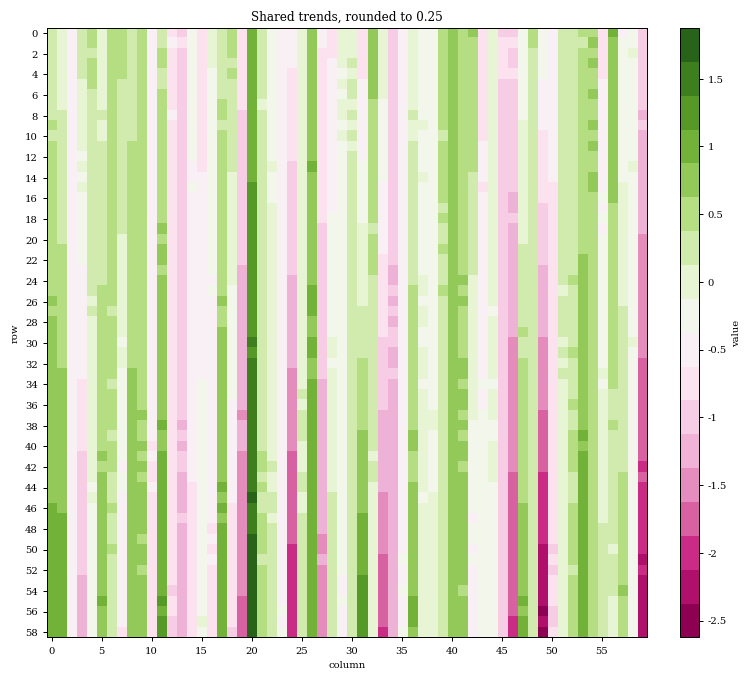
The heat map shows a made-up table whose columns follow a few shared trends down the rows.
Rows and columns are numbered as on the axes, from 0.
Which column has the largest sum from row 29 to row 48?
20
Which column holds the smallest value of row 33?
59
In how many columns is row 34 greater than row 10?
18
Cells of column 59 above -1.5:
20
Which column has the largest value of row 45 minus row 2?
31
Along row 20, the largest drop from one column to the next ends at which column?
27
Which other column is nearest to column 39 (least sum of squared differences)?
48
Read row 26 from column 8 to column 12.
0.5 0.5 -0.5 0.75 -0.75
